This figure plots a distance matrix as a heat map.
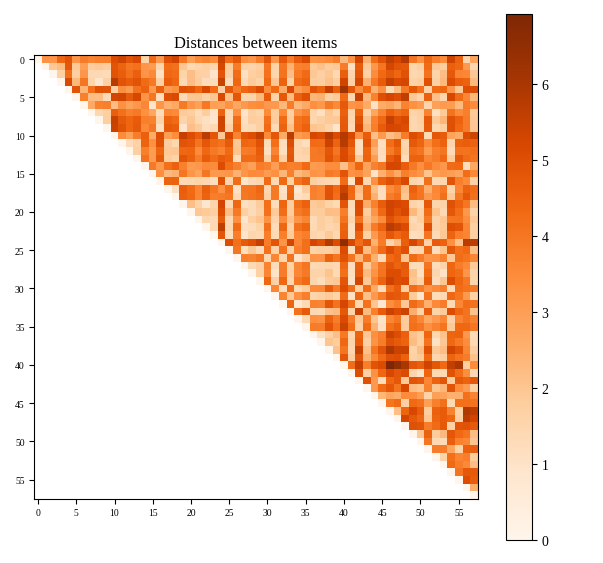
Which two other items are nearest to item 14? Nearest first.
56, 0
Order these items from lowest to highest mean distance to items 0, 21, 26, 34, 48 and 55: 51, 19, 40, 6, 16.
6, 51, 16, 19, 40
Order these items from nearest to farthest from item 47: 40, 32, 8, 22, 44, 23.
44, 32, 23, 8, 22, 40
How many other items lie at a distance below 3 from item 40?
3
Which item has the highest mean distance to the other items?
40
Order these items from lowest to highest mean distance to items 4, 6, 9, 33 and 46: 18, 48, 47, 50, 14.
50, 47, 18, 14, 48
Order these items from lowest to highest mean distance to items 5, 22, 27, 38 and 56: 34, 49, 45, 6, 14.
49, 14, 6, 34, 45
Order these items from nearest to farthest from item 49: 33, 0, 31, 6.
31, 33, 6, 0
